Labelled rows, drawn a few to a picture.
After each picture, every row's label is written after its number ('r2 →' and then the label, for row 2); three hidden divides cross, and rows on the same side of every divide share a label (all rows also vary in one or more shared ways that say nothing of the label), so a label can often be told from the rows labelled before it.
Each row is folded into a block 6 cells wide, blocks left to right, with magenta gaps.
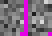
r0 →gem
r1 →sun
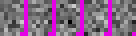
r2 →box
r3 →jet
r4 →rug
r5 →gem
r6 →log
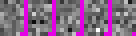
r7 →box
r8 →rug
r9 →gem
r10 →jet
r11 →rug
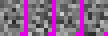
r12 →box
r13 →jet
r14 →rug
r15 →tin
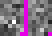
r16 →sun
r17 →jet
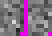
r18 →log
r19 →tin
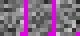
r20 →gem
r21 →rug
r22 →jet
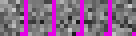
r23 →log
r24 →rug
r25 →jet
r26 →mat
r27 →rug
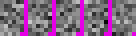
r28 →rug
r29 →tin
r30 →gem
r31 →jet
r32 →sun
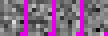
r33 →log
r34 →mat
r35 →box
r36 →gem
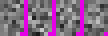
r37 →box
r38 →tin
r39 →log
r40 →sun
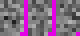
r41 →box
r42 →box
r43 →tin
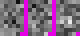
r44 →rug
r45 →box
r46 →sun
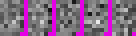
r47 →log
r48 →log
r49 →rug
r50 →sun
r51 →jet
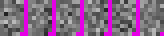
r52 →sun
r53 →log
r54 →sun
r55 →jet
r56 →gem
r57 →jet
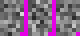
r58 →tin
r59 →box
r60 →tin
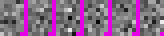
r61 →rug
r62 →jet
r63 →jet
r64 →box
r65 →gem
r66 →box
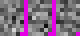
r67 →jet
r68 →mat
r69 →mat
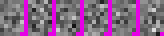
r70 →box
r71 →log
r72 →mat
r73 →rug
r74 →rug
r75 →jet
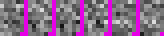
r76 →rug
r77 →log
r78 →log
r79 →box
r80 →sun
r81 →sun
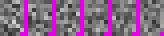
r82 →sun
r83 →mat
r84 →tin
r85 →jet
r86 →tin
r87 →box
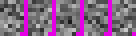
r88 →tin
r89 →gem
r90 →rug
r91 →rug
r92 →jet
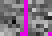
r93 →rug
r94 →tin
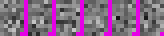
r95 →jet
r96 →sun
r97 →mat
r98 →sun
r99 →box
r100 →box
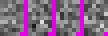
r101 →sun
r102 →log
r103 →tin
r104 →tin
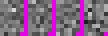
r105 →jet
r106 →jet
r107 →jet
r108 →mat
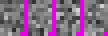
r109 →mat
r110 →gem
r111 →box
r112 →rug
